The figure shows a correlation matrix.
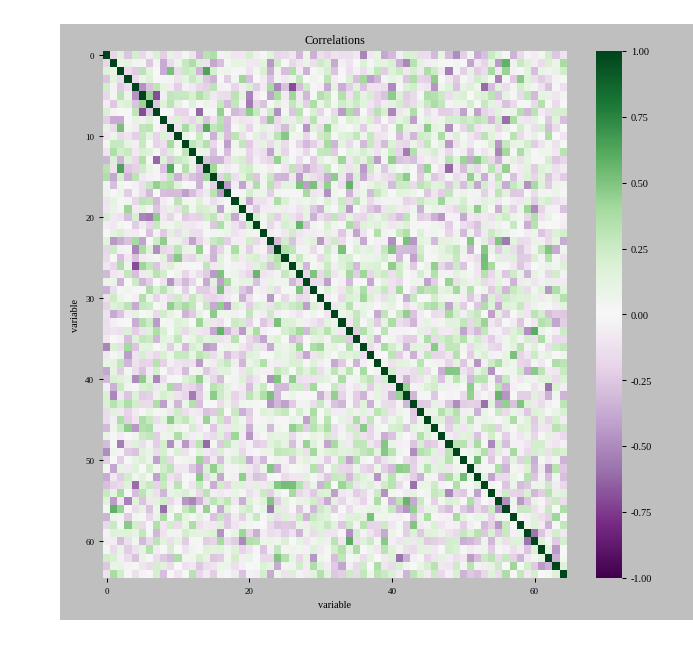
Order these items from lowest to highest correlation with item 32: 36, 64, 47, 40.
64, 47, 40, 36
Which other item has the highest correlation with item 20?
7
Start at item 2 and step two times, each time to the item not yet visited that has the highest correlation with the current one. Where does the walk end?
9
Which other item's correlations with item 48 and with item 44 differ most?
52
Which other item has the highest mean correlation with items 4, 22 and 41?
42
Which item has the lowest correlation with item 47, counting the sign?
20
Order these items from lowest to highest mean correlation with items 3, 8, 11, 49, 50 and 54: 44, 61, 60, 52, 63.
60, 61, 44, 63, 52
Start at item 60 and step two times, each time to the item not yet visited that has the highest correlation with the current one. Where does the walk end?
16
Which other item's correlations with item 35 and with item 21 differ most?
27
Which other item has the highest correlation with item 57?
37
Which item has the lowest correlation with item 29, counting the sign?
62
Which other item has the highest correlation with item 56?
1
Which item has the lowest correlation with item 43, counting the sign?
53
